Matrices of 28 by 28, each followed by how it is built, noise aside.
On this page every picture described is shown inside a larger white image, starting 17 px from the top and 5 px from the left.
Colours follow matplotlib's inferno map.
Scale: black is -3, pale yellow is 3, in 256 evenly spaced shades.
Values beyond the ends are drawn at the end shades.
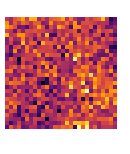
smooth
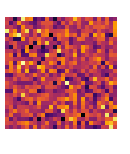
block diagonal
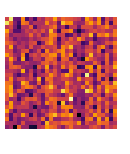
blocks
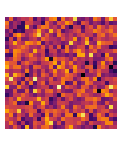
Hankel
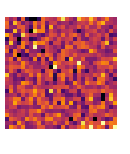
block diagonal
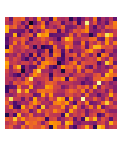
Hankel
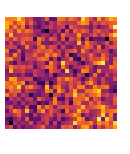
smooth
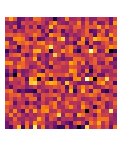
uneven rows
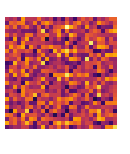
repeating rows
